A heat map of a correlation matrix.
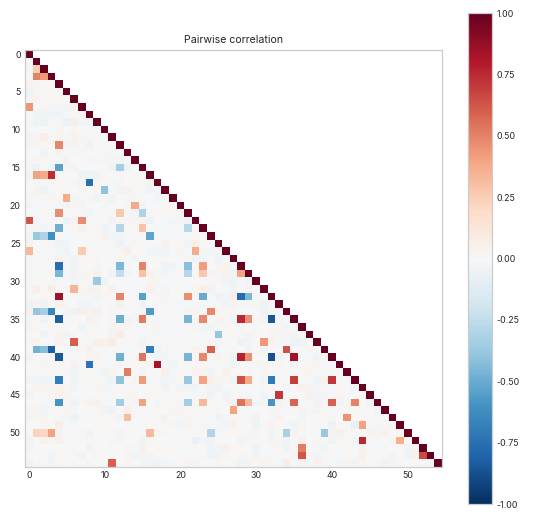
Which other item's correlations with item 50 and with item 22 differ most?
0
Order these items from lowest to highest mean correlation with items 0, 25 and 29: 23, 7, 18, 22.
18, 23, 7, 22
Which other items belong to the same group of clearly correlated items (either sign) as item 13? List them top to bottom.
42, 48
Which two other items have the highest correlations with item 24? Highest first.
39, 34
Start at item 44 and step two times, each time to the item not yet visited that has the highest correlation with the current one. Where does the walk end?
49
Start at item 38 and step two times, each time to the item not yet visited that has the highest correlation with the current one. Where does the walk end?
31
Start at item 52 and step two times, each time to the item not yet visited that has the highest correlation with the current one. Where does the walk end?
36
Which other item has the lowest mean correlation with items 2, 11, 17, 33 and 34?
8
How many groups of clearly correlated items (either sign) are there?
16
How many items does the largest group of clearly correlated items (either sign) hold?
12
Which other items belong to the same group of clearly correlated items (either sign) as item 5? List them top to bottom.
19
